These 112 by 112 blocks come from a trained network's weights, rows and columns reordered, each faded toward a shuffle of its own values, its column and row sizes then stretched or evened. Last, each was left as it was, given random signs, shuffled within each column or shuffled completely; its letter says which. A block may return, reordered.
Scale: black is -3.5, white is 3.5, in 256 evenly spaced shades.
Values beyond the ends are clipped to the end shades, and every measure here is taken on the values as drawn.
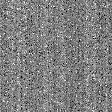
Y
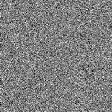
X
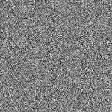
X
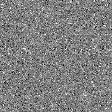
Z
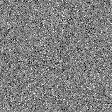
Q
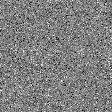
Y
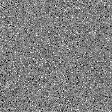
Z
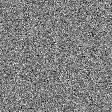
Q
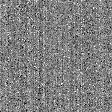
Y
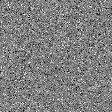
Z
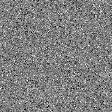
Z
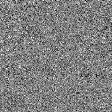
X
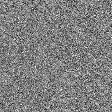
Y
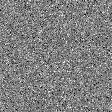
Q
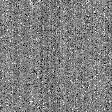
Y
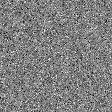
Q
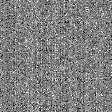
X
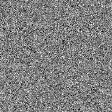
Z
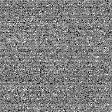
X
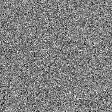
Z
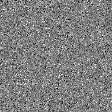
Z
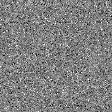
Z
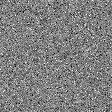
Q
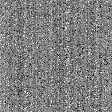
Y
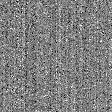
Y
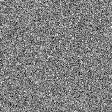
Y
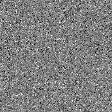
Z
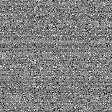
X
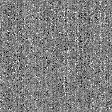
X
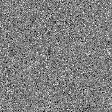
Y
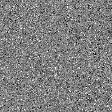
Z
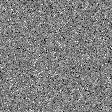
Q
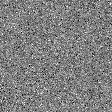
Q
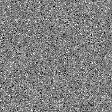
Z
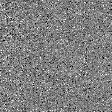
Z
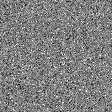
Q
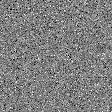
Q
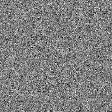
Z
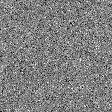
Q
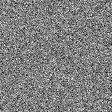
Y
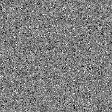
Z
